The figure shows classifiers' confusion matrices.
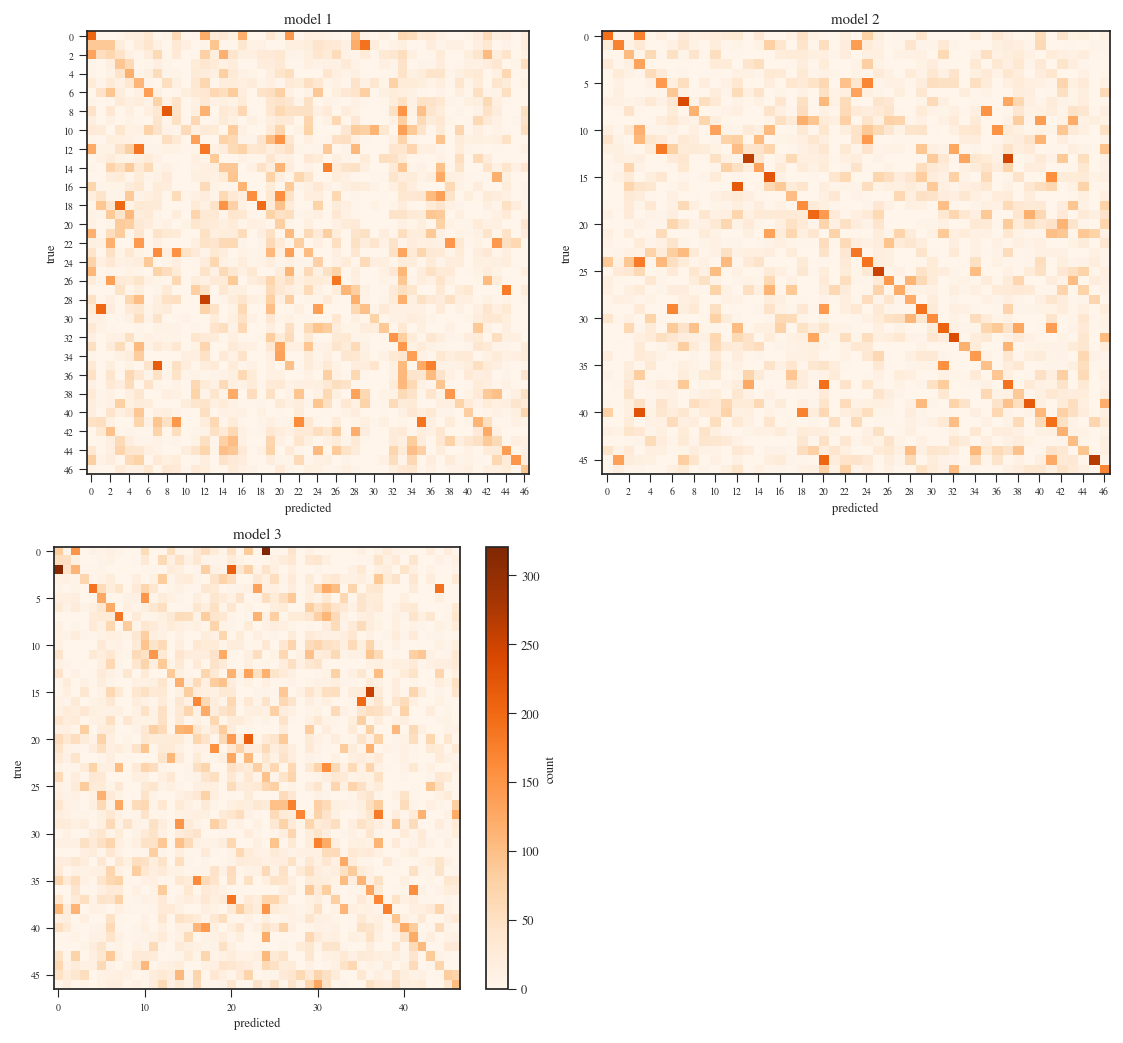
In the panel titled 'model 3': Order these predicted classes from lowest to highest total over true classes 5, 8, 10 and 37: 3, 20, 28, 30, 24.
28, 3, 30, 24, 20
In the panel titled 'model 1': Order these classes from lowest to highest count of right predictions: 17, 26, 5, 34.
5, 34, 17, 26
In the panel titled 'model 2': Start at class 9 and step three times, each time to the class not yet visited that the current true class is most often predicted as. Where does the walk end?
24
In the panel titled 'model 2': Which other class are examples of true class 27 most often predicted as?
15
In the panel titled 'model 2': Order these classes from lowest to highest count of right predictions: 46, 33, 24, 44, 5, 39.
44, 33, 5, 46, 24, 39
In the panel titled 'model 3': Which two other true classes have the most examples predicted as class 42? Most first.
28, 11
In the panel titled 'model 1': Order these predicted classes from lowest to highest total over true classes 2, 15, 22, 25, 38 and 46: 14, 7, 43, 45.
45, 7, 14, 43
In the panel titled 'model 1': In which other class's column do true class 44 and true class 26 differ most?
2
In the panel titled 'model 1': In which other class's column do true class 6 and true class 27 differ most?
44
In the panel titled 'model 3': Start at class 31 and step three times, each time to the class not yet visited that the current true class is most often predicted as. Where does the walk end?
7
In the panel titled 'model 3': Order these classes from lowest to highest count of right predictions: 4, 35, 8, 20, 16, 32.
32, 8, 35, 20, 16, 4
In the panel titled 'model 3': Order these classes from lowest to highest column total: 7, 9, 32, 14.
9, 7, 32, 14
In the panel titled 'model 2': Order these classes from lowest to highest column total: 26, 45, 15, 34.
45, 26, 34, 15
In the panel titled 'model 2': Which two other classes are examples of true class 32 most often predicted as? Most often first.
19, 46
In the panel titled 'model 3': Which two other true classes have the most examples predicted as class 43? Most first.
25, 20
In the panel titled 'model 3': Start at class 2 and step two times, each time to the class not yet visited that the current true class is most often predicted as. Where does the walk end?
24
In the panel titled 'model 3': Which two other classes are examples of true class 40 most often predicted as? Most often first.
17, 16
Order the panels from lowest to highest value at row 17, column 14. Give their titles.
model 2, model 3, model 1
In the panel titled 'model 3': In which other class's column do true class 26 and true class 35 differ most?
16
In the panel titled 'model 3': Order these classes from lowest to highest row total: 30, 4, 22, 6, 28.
30, 22, 6, 28, 4
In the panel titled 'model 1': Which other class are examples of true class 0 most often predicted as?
21
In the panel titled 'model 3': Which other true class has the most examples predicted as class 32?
4
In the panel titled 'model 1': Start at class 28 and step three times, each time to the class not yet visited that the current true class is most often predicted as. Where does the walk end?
32
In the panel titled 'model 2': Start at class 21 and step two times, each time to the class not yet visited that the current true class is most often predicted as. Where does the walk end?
41
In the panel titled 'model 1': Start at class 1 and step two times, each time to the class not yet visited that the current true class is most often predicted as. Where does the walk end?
24
